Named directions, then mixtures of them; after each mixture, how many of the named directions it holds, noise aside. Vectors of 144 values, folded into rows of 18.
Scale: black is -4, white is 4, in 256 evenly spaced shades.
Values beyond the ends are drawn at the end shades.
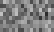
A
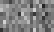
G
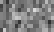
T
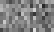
one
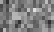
one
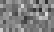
three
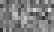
three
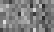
one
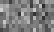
one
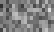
two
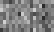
one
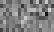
three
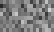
two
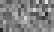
three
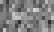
one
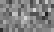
three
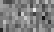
two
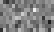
three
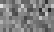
two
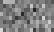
three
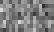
three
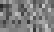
three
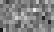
two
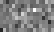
two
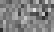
three
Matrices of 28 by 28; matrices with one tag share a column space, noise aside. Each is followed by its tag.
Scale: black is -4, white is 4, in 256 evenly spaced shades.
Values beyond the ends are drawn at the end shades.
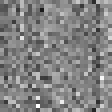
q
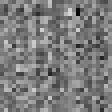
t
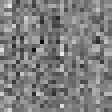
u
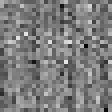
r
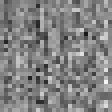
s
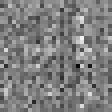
u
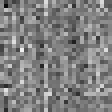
u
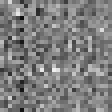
t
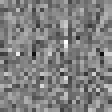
s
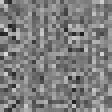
q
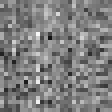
s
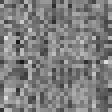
r
